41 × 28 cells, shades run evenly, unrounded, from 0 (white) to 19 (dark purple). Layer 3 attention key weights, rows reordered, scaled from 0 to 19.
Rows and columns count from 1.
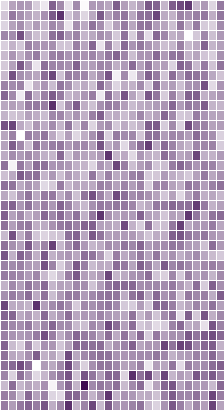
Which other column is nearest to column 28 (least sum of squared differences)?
18
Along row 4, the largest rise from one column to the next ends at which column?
20
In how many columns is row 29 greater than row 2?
15
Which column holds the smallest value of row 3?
9
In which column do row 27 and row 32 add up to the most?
6
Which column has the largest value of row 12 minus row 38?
13
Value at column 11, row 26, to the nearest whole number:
11
